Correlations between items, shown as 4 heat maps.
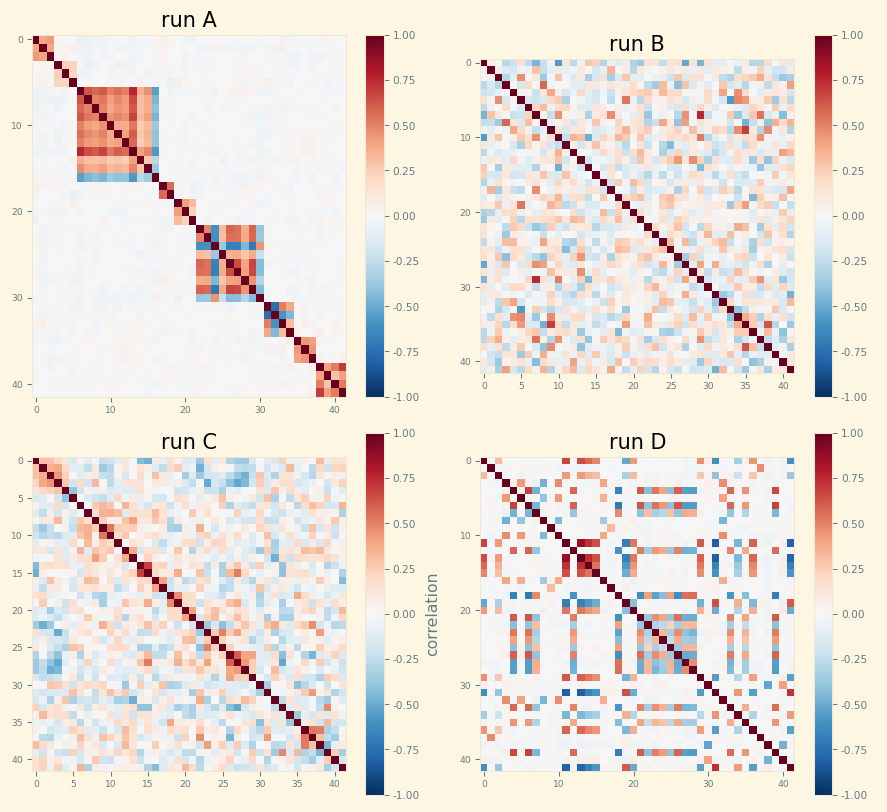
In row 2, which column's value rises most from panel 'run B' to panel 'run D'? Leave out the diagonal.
14
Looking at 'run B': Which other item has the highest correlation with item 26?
13
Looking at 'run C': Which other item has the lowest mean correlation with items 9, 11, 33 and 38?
32
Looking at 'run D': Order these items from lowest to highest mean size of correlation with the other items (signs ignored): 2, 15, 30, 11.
30, 2, 15, 11
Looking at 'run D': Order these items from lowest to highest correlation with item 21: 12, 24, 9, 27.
27, 9, 24, 12
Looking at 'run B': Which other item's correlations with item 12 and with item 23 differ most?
41
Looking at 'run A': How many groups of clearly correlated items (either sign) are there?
9
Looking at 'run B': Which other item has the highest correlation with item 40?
12
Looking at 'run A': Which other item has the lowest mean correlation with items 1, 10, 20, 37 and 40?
16
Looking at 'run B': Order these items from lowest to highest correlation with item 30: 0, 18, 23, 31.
18, 31, 0, 23
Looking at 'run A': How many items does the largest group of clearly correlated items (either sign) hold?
11
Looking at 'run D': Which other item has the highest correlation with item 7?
18
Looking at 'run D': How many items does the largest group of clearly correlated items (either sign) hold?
16
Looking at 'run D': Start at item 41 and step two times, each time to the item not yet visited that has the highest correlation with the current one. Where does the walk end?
19
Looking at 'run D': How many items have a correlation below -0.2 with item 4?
6
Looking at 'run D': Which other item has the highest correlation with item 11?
13
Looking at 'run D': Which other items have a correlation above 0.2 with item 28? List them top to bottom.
7, 18, 22, 25, 27
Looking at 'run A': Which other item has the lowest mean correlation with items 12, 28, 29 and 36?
24
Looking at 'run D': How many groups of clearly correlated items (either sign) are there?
6
